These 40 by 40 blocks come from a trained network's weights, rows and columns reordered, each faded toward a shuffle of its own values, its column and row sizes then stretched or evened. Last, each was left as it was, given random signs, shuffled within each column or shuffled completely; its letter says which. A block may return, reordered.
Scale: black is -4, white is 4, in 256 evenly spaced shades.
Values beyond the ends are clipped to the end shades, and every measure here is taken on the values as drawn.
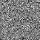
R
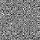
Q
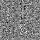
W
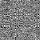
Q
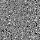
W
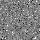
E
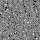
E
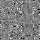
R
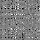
Q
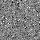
E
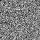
E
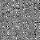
R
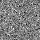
E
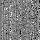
W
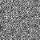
R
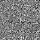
R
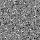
E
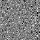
W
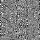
W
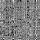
Q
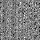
W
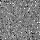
E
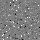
E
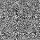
R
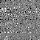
R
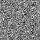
W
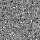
E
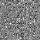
R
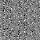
W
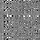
Q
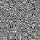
Q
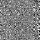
R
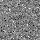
E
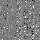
W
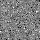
E
